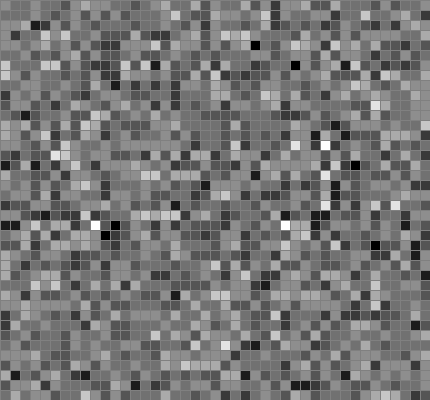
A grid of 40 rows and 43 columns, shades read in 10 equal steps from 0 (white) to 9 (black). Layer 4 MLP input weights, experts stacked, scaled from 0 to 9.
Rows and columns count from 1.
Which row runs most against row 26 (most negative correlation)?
11
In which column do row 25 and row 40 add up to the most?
42
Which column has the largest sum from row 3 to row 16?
12
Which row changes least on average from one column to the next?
36
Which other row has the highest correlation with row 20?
24
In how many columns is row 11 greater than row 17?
13
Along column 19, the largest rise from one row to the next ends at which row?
38
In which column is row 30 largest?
18
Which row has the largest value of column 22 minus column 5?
7
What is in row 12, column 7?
4
